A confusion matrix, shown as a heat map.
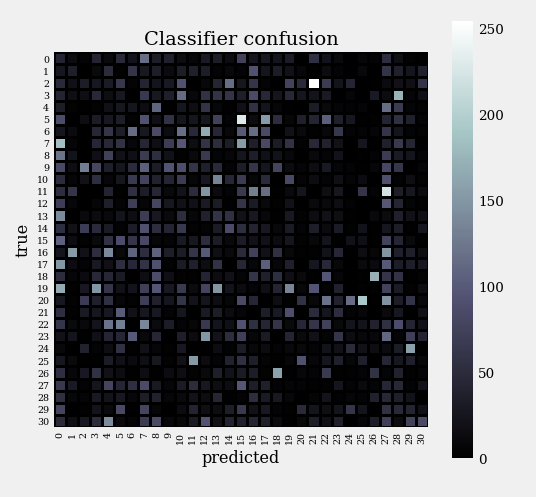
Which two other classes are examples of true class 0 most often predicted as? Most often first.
7, 15
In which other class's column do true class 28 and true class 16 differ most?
1
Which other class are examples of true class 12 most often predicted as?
27
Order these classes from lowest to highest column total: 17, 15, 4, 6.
6, 17, 4, 15
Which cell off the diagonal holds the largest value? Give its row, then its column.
2, 21
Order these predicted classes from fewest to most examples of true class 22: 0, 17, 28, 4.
17, 0, 28, 4
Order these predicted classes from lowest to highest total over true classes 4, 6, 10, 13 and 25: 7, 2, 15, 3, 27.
2, 3, 7, 15, 27
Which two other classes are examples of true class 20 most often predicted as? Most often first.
25, 27
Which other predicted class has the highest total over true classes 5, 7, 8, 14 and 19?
0
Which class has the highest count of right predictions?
19
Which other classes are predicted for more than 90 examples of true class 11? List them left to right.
12, 16, 17, 27
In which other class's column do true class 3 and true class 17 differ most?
28
